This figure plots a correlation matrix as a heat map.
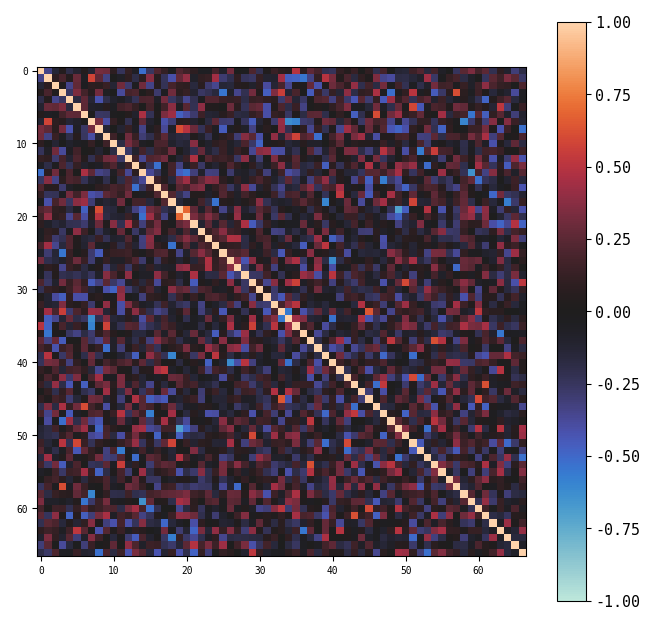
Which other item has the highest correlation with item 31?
11
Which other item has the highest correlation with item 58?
35
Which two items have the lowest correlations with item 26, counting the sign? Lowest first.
40, 28
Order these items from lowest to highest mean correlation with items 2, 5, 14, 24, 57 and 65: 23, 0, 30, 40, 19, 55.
0, 19, 23, 30, 55, 40
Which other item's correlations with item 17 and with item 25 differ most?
65
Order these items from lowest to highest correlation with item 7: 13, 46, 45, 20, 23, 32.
32, 23, 13, 20, 46, 45
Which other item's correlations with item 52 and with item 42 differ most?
51
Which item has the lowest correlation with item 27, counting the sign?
57
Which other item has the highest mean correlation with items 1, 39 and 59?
24
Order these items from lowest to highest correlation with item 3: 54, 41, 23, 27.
54, 27, 23, 41
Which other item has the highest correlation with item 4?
48
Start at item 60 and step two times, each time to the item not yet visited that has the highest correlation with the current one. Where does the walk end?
33
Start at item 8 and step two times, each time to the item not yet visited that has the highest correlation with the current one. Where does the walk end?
20
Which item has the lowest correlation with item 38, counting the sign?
9
